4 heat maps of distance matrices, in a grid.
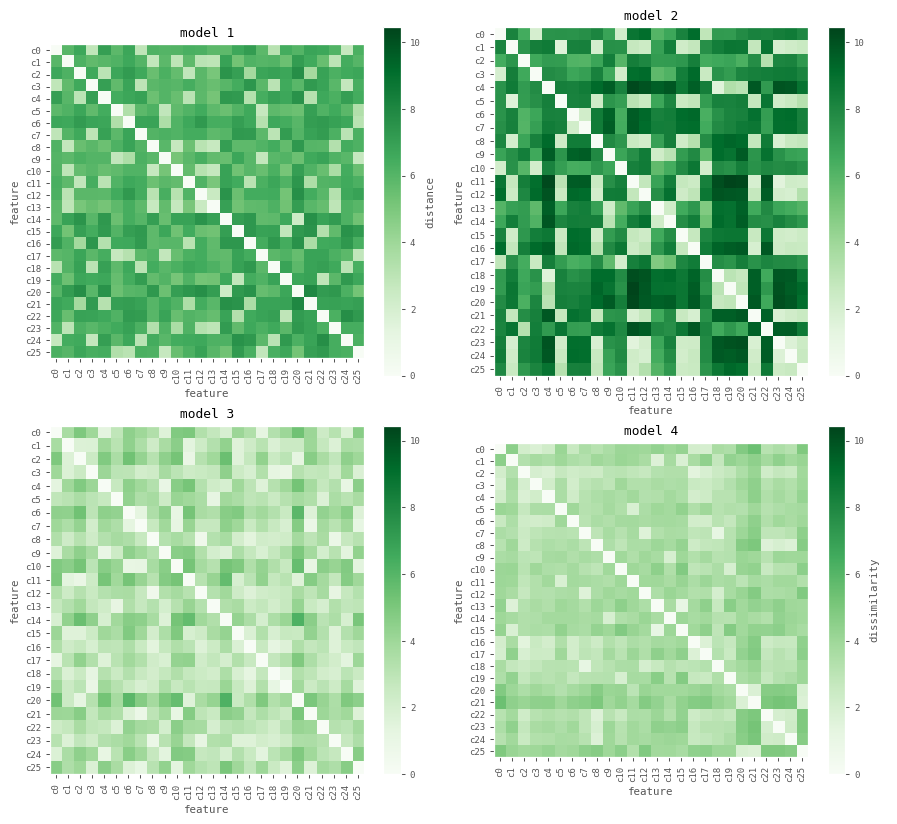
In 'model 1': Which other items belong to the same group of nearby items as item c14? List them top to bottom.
c20
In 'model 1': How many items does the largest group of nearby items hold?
6
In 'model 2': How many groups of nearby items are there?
6
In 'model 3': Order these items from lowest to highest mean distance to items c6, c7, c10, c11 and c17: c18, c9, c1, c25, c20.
c25, c18, c1, c9, c20
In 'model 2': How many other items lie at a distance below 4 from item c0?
3
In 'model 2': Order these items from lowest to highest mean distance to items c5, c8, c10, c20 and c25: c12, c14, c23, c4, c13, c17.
c23, c12, c17, c13, c4, c14
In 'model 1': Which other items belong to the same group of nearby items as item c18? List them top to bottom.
c0, c3, c7, c24
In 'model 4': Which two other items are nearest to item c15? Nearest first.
c13, c1
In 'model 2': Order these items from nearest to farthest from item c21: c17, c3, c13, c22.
c13, c17, c3, c22
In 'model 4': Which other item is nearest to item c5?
c11
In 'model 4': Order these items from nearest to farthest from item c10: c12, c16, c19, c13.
c19, c16, c12, c13
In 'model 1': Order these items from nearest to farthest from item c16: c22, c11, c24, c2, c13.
c11, c2, c13, c22, c24
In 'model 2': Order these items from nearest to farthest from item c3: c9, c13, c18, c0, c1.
c0, c13, c9, c18, c1
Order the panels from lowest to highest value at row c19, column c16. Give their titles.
model 3, model 4, model 1, model 2
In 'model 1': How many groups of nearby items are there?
6
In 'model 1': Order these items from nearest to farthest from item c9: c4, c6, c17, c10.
c17, c6, c10, c4
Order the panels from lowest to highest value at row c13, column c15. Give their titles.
model 4, model 3, model 1, model 2
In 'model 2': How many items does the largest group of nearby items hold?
11
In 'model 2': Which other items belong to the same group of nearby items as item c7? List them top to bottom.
c6
